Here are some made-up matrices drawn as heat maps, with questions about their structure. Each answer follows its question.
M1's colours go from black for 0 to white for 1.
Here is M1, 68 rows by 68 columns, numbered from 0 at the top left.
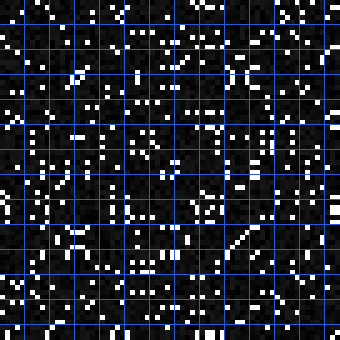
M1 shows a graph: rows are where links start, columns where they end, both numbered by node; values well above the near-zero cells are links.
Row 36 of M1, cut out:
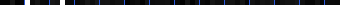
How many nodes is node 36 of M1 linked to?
2
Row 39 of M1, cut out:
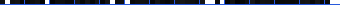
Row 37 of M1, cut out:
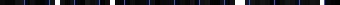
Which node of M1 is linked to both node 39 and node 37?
node 22
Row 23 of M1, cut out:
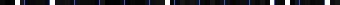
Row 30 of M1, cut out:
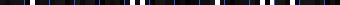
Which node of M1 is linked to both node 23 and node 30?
node 54
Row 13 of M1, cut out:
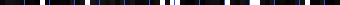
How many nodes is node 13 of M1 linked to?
9
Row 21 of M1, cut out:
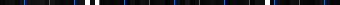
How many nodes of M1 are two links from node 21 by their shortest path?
10
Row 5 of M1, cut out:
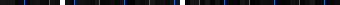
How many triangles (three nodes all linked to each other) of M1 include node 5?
1
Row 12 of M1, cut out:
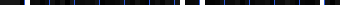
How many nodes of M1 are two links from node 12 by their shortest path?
10
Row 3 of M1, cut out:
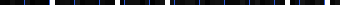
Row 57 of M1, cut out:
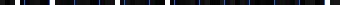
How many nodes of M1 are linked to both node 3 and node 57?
4
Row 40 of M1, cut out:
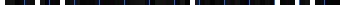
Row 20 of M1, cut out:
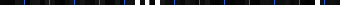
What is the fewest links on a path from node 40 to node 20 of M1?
4
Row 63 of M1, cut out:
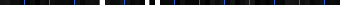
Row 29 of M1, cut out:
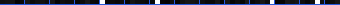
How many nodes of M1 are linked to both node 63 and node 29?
2
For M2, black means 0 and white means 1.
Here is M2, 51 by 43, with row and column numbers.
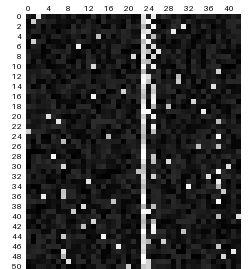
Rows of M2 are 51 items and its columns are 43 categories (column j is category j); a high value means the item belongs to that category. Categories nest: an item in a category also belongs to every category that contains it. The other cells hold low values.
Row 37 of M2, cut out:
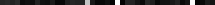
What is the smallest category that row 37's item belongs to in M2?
17
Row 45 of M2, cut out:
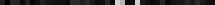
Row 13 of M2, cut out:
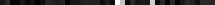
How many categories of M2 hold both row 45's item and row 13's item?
2
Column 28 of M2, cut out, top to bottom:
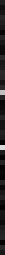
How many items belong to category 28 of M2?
2
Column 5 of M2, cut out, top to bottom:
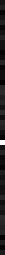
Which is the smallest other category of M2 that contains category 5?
25
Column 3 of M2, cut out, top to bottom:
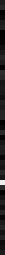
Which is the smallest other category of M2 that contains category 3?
7
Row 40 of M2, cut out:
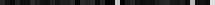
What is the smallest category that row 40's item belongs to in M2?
42
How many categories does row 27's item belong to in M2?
1
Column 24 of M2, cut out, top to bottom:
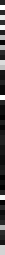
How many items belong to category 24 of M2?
12
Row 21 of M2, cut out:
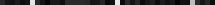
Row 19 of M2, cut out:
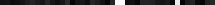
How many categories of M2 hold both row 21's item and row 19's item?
1
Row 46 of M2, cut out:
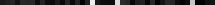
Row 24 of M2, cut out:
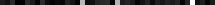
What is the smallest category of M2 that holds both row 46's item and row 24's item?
38
